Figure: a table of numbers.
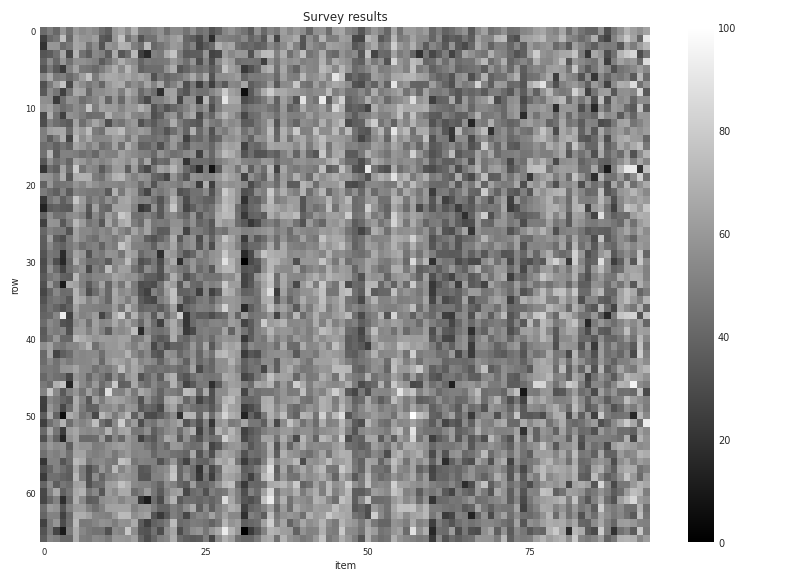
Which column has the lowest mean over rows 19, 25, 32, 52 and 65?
31
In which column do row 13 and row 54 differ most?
69
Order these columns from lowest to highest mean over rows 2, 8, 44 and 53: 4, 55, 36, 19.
36, 4, 19, 55
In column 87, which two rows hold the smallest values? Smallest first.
18, 37
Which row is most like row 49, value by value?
5
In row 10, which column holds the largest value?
45
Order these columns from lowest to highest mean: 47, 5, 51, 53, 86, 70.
53, 70, 47, 51, 86, 5
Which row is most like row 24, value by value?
59
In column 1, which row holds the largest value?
47
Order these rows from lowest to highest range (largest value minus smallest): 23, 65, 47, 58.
58, 23, 47, 65
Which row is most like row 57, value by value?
34
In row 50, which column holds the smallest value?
3
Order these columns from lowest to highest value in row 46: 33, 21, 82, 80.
21, 80, 33, 82
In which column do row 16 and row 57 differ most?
35
